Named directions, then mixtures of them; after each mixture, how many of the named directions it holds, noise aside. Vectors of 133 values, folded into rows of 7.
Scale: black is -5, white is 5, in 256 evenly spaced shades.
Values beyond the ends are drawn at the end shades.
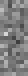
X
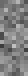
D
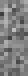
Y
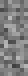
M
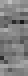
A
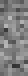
two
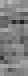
one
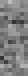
two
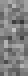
three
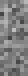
one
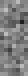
four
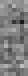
four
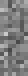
two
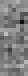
four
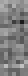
three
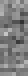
two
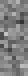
four
